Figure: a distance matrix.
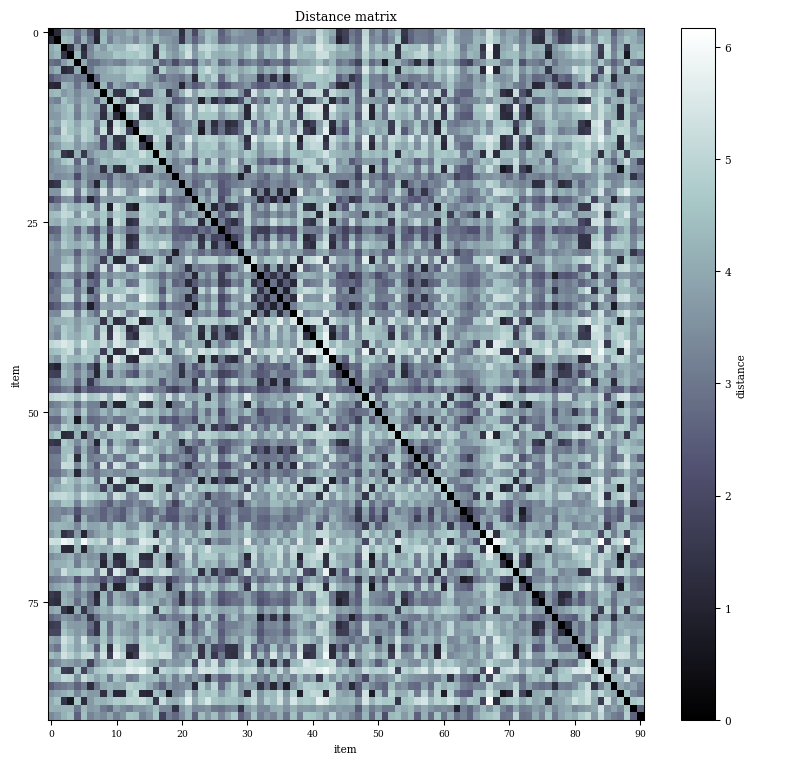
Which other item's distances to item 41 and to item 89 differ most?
62
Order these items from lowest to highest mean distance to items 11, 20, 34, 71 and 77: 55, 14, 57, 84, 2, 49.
49, 55, 57, 14, 2, 84
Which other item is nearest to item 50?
80
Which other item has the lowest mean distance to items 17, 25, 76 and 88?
3
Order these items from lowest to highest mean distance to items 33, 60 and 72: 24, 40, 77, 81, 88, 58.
58, 77, 24, 81, 40, 88
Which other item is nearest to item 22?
36
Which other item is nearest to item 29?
19
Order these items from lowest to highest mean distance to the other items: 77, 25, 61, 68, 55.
77, 55, 25, 61, 68
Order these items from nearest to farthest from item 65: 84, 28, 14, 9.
9, 28, 84, 14
